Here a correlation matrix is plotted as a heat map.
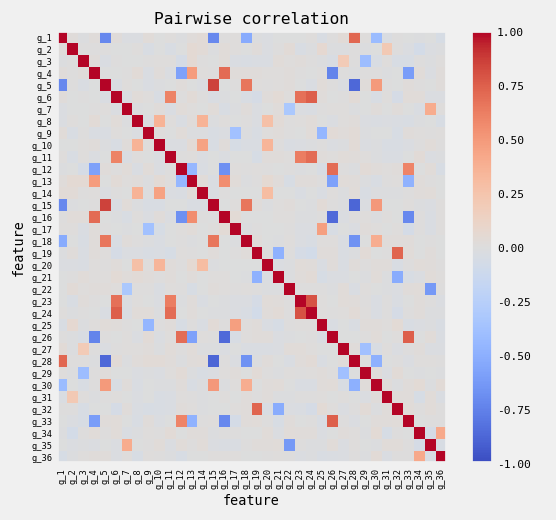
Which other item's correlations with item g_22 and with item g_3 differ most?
g_35
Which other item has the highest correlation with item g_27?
g_3
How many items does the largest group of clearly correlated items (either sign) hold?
6
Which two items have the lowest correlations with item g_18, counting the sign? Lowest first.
g_28, g_1
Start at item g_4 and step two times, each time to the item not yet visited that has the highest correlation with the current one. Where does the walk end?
g_13
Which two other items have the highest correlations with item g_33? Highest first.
g_26, g_12
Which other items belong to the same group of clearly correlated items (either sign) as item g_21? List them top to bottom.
g_19, g_32
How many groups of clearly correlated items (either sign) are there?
10
